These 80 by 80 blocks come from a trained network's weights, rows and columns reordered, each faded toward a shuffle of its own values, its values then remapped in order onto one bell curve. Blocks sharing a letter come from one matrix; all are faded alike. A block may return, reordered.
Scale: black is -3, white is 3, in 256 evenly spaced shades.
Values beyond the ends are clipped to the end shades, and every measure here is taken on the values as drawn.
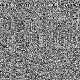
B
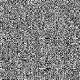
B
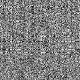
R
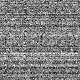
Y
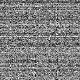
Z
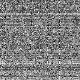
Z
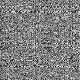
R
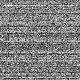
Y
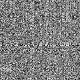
R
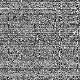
Z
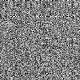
B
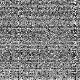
Z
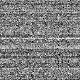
Z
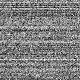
Y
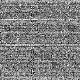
Z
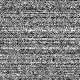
Y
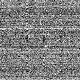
Z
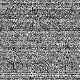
Z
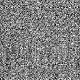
B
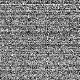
Z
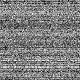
Y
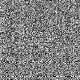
R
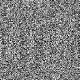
B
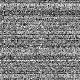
Y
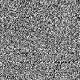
B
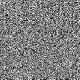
B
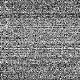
Z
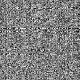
R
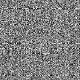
R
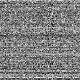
Z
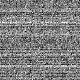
Y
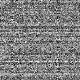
Z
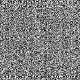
R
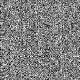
B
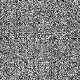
R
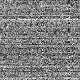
Z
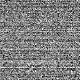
Z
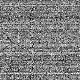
Z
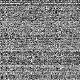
Z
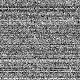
Y
